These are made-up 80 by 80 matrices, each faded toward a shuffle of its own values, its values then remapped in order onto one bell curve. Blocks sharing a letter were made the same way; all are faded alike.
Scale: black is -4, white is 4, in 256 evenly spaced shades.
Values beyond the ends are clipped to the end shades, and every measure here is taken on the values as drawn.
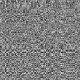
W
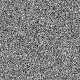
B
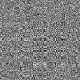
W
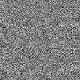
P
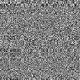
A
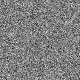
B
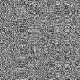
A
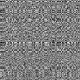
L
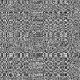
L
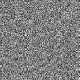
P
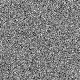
B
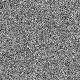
B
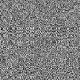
A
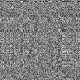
A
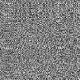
P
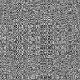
W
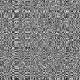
L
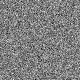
B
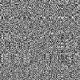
P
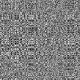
W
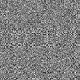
A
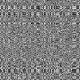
L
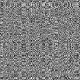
W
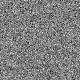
B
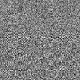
A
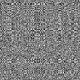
W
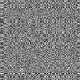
L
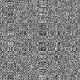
W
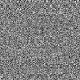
P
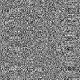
P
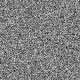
B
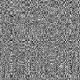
W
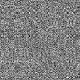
P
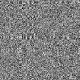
A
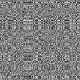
L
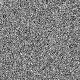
B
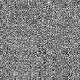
P
